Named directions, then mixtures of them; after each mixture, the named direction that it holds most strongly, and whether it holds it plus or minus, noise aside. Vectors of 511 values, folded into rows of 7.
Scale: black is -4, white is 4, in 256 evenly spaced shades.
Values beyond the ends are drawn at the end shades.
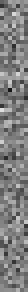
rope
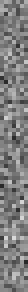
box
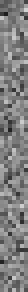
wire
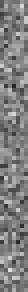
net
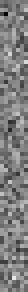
wire, plus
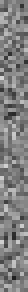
net, minus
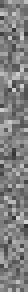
rope, plus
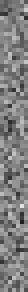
wire, plus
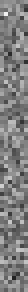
wire, minus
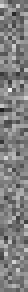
rope, minus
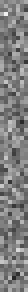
wire, minus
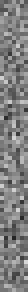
box, minus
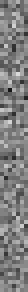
rope, plus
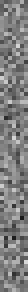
box, minus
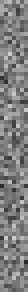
box, plus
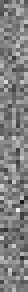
box, minus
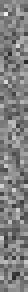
box, minus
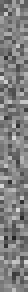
box, minus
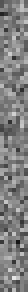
net, plus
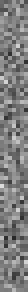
box, minus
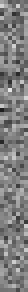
rope, minus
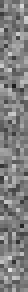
net, plus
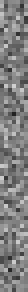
net, minus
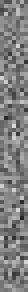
box, minus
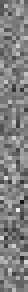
box, minus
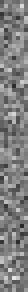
net, plus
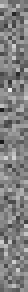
rope, minus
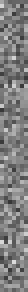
rope, minus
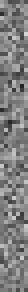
rope, minus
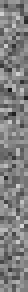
net, minus
